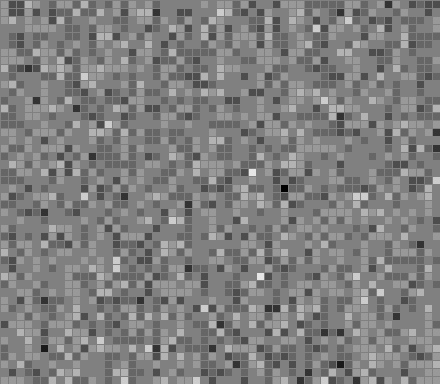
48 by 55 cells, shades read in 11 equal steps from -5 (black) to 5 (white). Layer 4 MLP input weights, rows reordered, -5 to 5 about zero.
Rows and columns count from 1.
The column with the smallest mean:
20
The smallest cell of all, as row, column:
24, 36
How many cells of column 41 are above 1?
3
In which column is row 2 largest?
28
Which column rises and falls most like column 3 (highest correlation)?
23
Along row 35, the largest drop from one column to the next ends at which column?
34
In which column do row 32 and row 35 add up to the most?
33
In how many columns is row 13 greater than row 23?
23
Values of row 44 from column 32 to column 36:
1 -2 -1 1 -1
